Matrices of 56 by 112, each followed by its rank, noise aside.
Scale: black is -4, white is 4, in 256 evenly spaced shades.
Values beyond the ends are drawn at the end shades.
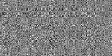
eight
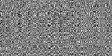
eight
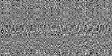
eight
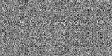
twelve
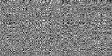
eight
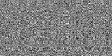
twelve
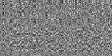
eight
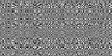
four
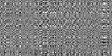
four
